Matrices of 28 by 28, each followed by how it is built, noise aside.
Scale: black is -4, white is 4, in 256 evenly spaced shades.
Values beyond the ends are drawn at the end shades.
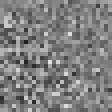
lower triangular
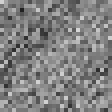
Hankel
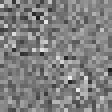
block diagonal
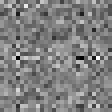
low rank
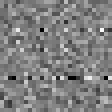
uneven rows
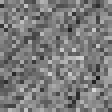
Hankel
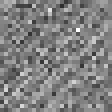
Hankel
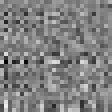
low rank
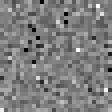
sparse
